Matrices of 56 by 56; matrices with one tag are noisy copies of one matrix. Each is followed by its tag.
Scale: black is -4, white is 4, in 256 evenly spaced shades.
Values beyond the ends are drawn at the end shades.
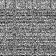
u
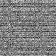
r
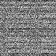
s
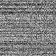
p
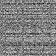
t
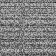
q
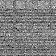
u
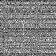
s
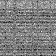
u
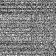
p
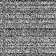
s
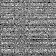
q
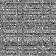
t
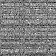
q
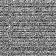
r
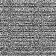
r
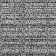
q
